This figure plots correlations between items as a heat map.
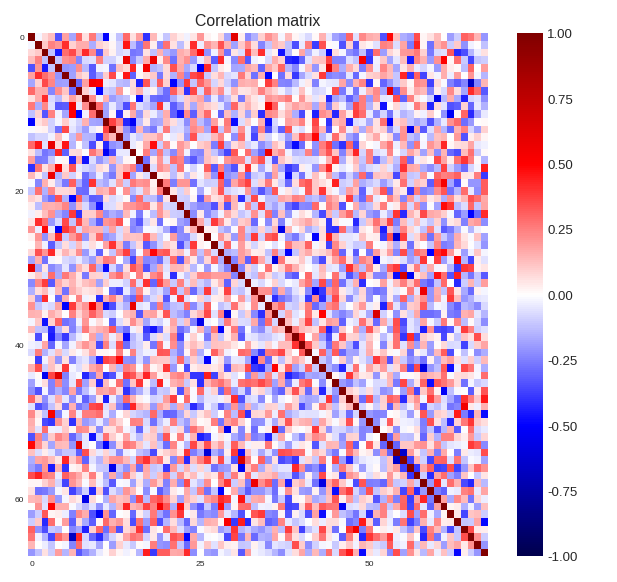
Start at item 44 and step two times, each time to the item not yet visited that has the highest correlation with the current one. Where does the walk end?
17
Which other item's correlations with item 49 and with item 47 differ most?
67
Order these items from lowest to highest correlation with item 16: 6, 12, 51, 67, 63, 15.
6, 51, 67, 15, 12, 63
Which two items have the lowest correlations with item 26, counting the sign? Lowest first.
54, 42
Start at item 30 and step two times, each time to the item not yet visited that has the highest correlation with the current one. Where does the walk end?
53
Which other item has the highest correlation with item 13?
42
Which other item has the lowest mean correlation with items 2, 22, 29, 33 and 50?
36
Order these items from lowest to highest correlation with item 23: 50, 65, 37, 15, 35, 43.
65, 43, 50, 15, 37, 35
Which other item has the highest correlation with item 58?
33
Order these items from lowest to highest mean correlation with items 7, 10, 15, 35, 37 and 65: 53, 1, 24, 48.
24, 1, 48, 53
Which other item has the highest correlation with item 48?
64
